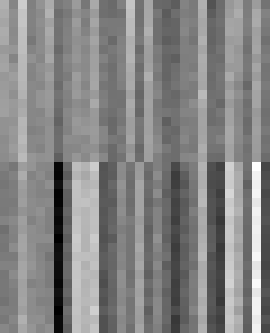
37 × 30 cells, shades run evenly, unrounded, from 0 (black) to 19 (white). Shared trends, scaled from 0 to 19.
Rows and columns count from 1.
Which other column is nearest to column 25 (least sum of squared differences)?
20
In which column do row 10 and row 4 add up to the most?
3
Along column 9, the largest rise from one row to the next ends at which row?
19
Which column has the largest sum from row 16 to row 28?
29
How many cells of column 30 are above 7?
18
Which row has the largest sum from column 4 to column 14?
7
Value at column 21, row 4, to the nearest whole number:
10
